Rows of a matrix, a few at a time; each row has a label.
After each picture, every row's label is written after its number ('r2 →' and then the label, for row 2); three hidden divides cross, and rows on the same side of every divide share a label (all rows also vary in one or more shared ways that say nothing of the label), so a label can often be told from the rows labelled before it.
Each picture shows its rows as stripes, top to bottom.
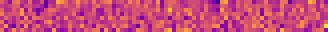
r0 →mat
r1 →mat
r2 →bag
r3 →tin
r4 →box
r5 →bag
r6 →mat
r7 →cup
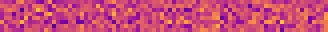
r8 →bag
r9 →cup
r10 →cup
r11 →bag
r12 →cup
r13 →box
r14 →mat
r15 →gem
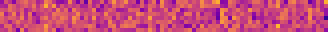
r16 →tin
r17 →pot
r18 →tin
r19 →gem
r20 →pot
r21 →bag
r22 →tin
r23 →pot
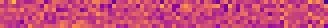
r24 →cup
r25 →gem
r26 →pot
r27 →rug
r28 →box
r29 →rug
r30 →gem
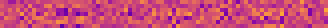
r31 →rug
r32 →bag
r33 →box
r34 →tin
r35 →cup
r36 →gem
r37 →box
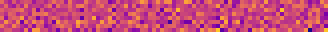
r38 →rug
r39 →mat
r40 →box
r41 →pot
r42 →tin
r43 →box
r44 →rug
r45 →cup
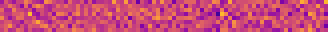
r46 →bag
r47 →cup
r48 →rug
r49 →bag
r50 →mat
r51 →cup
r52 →pot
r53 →bag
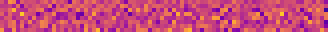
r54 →pot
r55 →mat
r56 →cup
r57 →tin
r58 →tin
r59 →pot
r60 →pot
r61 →rug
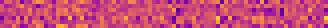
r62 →cup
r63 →bag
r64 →gem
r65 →gem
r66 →mat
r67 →box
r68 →rug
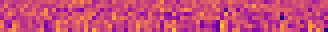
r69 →gem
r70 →mat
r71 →pot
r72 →pot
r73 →gem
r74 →rug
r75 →mat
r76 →cup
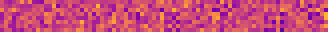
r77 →bag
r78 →rug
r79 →cup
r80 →gem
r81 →tin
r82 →bag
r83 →mat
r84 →gem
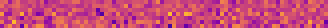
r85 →mat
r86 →box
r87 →bag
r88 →bag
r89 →cup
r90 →rug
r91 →cup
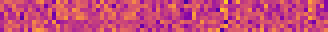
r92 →box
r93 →rug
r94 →bag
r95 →mat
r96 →mat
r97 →pot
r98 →box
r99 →cup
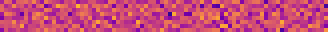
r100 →tin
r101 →rug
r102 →gem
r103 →cup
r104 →pot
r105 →cup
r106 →tin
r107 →gem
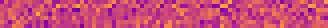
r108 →bag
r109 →mat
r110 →cup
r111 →cup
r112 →pot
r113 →mat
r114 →box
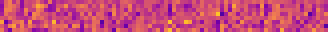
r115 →box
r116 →cup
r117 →cup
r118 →cup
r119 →cup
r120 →gem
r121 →pot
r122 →mat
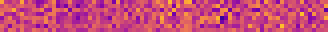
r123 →bag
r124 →tin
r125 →cup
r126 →bag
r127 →pot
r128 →pot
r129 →mat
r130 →pot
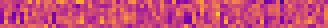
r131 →gem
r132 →pot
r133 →tin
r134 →box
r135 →mat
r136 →mat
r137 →pot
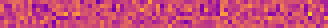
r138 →tin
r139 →mat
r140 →rug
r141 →bag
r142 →tin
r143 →box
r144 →mat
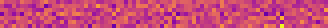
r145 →pot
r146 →rug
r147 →bag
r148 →gem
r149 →box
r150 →bag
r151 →box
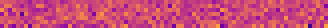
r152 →box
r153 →cup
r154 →mat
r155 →mat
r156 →rug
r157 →pot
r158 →box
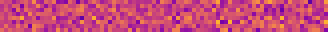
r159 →tin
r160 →rug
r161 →bag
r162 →gem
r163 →tin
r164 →rug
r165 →box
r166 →box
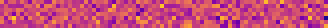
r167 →cup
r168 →gem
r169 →tin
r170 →mat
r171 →pot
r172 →rug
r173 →gem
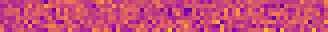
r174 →mat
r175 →gem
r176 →box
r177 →box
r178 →bag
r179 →box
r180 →gem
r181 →mat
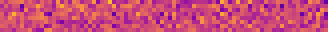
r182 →tin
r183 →rug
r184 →rug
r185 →cup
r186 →pot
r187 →pot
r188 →box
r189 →bag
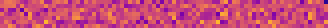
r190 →cup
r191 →pot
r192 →mat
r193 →bag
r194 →bag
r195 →tin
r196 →cup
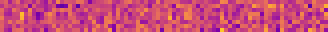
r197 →mat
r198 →box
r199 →rug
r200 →bag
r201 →bag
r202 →tin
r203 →rug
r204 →mat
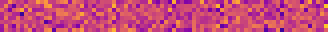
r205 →pot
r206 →bag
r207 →bag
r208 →rug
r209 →bag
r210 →box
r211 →box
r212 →bag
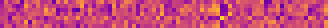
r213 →mat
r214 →gem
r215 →pot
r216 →gem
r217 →mat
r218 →box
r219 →tin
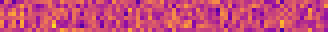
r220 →gem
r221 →bag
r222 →gem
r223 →pot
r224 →tin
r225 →pot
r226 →pot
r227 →gem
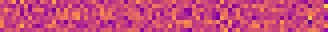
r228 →pot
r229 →mat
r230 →box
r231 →mat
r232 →gem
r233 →cup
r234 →bag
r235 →box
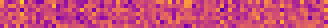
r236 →bag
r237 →pot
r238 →rug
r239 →tin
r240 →tin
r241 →box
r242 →mat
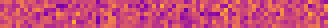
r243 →tin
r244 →tin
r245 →box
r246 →mat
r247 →tin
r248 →tin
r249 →box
